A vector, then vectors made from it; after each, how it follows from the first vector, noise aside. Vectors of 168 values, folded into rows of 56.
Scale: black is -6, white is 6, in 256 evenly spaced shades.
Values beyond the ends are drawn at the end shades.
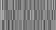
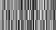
wrapped around, negated, scaled up.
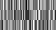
wrapped around, negated, scaled up.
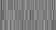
negated, shrunk.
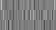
partly zeroed.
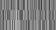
wrapped around.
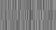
wrapped around, negated, shrunk.
